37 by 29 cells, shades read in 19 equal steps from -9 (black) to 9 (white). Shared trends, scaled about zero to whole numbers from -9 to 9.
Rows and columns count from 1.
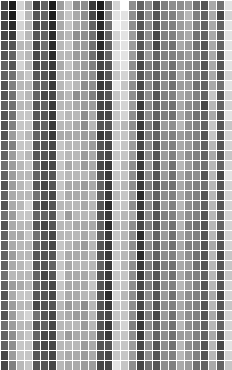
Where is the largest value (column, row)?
16, 1
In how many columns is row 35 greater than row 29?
8
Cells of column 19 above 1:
4
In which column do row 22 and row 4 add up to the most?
29
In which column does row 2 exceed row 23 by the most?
14
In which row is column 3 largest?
2
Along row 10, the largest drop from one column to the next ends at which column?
28
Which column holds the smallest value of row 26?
18
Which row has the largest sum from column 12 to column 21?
6
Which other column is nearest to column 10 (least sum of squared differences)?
23
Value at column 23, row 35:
4
